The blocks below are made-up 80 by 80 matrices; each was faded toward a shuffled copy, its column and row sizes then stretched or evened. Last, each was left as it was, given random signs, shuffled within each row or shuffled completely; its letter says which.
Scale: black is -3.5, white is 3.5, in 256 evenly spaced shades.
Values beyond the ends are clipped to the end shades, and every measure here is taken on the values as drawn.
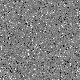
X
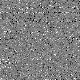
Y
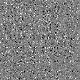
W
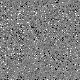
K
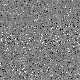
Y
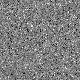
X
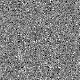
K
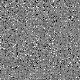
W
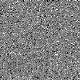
W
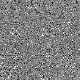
W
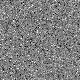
X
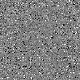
W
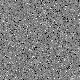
X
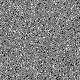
X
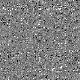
W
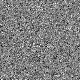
Y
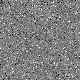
X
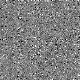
K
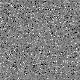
Y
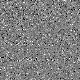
Y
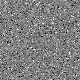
X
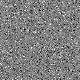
Y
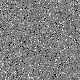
X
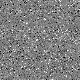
Y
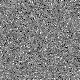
X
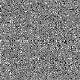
W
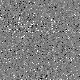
Y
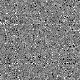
W
